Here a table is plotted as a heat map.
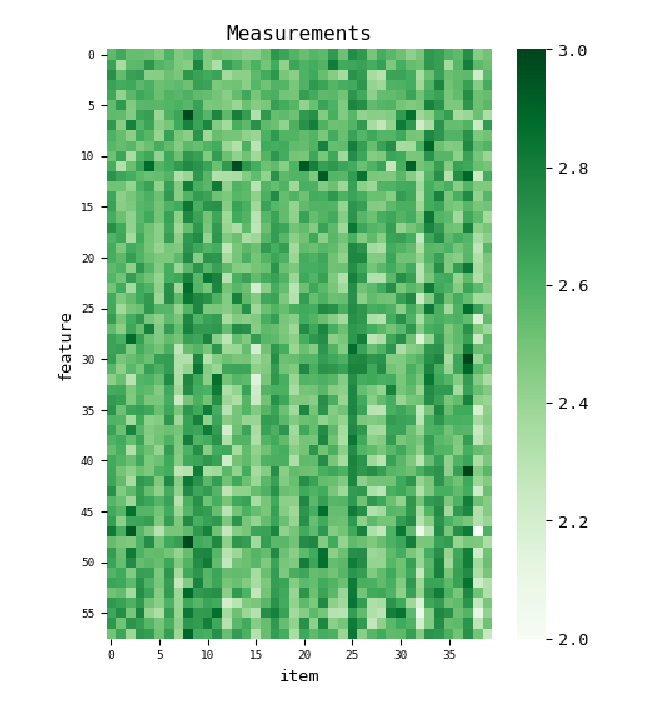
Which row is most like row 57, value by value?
53
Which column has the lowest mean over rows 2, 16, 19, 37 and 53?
12
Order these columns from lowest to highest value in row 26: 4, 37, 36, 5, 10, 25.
5, 4, 37, 36, 10, 25
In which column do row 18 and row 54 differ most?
22
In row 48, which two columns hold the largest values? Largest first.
8, 31
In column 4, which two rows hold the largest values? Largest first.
11, 27
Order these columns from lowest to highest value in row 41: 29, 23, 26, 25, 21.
21, 29, 23, 26, 25
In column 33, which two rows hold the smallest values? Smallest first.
47, 7
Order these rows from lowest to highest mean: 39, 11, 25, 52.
39, 52, 25, 11
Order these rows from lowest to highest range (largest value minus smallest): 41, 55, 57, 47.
57, 41, 55, 47
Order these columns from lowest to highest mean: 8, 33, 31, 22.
31, 33, 22, 8
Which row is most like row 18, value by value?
36
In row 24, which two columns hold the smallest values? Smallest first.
32, 19
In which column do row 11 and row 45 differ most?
13
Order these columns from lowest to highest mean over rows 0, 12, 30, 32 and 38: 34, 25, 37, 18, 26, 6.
18, 6, 34, 26, 25, 37
